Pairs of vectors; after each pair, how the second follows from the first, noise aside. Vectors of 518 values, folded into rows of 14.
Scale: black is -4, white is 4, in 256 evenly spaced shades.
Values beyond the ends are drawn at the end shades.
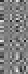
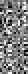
wrapped around, scaled up.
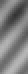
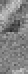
wrapped around, partly zeroed.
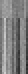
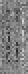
wrapped around, partly zeroed.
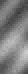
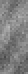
wrapped around, shrunk.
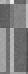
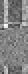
wrapped around, partly zeroed.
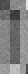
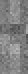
wrapped around, negated, shrunk.
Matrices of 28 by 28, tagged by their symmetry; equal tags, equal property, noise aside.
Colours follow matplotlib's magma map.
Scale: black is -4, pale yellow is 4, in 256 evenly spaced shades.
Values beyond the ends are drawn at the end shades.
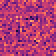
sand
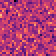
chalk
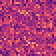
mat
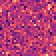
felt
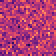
felt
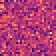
chalk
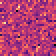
mat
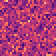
mat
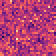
felt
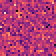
felt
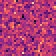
mat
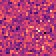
sand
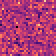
mat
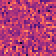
chalk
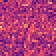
mat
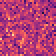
felt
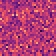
chalk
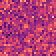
sand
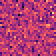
mat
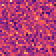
felt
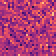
felt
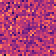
sand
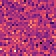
felt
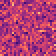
sand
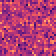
chalk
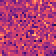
sand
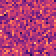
mat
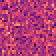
mat
